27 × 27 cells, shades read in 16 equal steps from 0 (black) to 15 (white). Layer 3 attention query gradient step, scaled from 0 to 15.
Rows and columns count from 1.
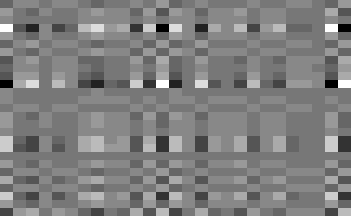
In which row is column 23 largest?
11
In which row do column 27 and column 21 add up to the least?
4
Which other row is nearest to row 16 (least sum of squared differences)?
5
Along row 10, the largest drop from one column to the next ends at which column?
14
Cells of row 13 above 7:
14
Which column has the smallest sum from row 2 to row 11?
1
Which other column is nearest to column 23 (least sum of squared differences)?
24
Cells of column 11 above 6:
17
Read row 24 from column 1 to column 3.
6 8 8
